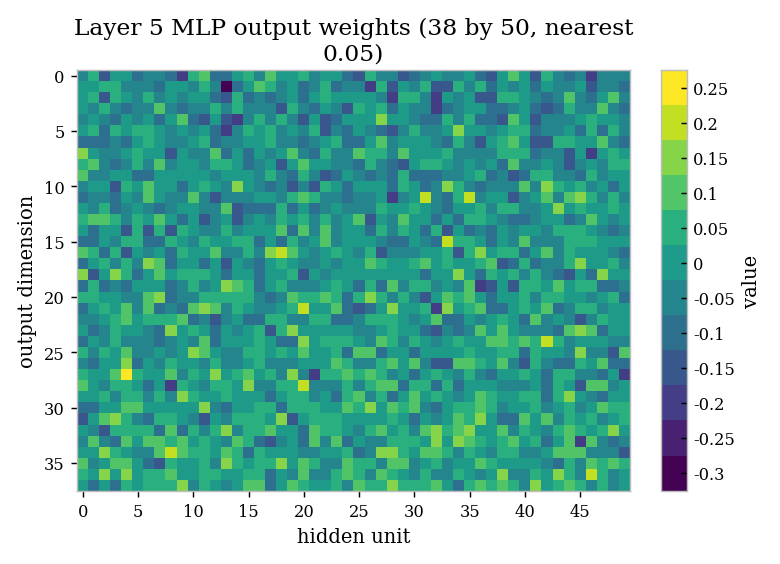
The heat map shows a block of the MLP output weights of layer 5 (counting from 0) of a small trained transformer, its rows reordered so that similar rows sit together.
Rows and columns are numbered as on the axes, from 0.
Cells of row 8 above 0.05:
4
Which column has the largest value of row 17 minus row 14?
6
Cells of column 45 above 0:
14
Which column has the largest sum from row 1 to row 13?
27
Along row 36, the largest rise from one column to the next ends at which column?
46
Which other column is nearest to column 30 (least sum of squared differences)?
5
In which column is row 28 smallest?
8
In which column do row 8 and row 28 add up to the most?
20
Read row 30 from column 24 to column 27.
0.1 0.05 0.15 0
